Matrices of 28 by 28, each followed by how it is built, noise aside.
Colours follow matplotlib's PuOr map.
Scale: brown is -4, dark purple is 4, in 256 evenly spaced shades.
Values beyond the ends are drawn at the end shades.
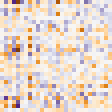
low rank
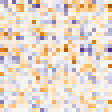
low rank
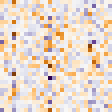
uneven columns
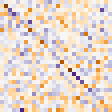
diagonal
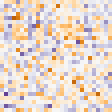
blocks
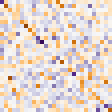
diagonal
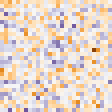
blocks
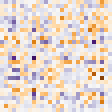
low rank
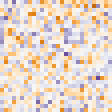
blocks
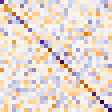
diagonal
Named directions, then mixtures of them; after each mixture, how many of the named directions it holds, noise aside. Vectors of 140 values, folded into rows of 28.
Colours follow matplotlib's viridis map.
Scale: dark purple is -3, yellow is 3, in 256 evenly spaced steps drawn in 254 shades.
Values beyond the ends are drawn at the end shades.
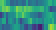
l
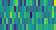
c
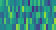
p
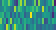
one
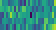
three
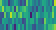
three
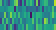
one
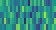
one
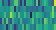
one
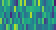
one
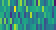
one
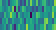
two
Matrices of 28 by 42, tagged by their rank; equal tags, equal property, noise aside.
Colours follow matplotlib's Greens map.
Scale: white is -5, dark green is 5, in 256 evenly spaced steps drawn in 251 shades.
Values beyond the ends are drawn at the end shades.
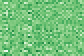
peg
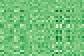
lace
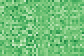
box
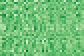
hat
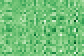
hat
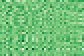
peg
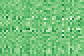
hat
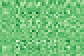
hat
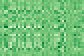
lace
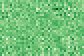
box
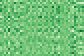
peg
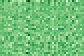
hat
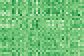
peg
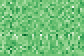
box
